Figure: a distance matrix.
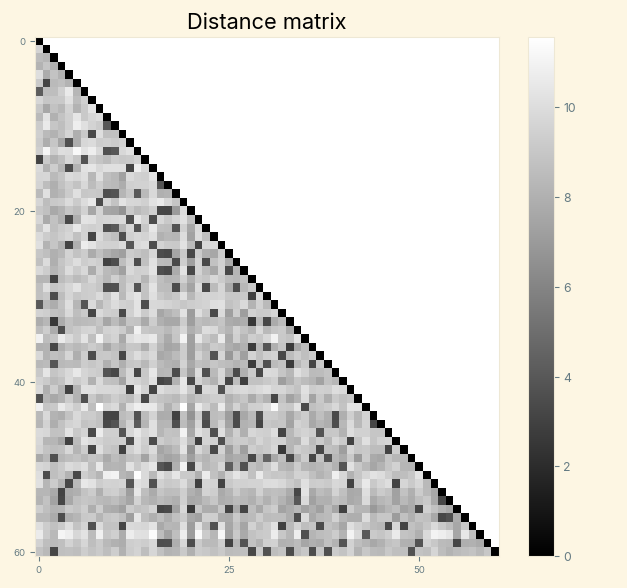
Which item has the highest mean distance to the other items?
19
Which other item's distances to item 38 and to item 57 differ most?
28
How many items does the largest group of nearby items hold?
10
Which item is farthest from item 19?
43
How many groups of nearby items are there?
10
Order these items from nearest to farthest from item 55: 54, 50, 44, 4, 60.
50, 44, 54, 60, 4
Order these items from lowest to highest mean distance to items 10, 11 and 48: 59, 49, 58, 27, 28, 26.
26, 27, 59, 49, 58, 28
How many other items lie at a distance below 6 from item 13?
9
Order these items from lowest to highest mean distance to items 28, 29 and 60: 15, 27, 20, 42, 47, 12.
20, 42, 27, 47, 12, 15
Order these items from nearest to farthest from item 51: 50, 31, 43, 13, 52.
52, 31, 43, 50, 13
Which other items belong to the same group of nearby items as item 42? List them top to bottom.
0, 6, 14, 31
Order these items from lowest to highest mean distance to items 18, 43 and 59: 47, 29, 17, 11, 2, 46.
17, 29, 11, 2, 46, 47
